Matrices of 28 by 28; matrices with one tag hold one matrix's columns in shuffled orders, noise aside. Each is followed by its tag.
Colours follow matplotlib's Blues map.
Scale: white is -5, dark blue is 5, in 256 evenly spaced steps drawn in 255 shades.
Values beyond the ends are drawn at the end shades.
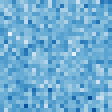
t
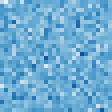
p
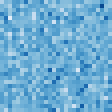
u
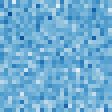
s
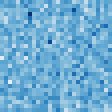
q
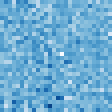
t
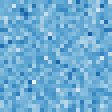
q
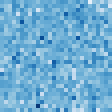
s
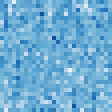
s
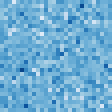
u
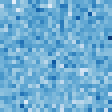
s
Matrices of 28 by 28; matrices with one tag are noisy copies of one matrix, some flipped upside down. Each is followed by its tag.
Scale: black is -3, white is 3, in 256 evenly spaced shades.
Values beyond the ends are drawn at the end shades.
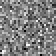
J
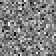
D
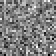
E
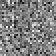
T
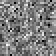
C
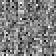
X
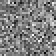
T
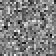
D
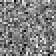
E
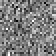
T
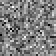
C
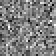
C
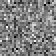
T
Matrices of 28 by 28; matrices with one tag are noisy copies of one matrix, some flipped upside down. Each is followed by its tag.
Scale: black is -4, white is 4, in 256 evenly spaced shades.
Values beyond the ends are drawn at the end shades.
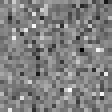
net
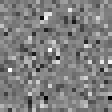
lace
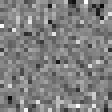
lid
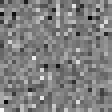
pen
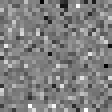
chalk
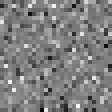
chalk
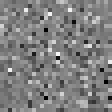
lace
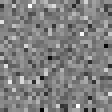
chalk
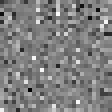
pen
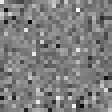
pen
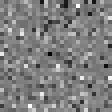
chalk
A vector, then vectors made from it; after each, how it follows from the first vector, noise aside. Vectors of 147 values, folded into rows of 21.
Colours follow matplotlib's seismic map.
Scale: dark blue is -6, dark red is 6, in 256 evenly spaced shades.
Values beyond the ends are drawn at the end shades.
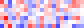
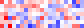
sign-scrambled.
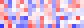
copied.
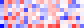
sign-scrambled.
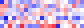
sign-scrambled.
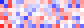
sign-scrambled.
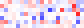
wrapped around, partly zeroed.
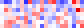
reversed.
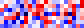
wrapped around, negated, scaled up.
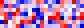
wrapped around, negated, scaled up.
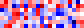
wrapped around, negated, scaled up.
